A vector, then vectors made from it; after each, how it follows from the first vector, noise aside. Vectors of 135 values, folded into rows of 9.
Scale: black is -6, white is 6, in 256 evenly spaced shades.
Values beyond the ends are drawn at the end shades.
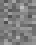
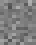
reversed, partly zeroed.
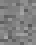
reversed, negated, partly zeroed.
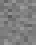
shrunk.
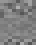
reversed, partly zeroed.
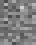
copied.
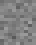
reversed, negated, shrunk.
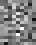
wrapped around, negated, scaled up.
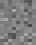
reversed, negated, partly zeroed.
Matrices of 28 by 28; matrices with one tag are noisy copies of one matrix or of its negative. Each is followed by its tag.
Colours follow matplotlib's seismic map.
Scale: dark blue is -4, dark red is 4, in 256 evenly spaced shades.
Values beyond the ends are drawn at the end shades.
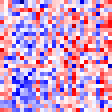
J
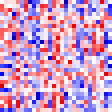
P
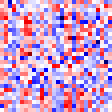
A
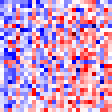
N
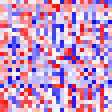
A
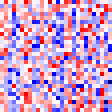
A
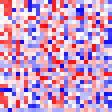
P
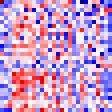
J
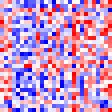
J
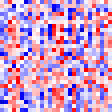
A
